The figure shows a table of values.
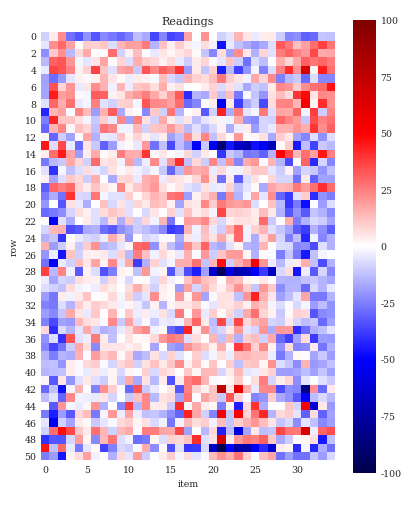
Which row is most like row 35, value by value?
12
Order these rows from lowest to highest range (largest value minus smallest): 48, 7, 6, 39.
39, 6, 7, 48
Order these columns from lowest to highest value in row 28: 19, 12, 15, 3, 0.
15, 19, 3, 12, 0
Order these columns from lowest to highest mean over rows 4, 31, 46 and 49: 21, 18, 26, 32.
21, 32, 26, 18
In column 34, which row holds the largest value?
6
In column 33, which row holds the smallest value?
48
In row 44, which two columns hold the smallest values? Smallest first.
32, 23
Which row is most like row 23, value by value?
0
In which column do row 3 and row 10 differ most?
31
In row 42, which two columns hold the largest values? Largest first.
21, 23
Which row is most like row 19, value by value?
36
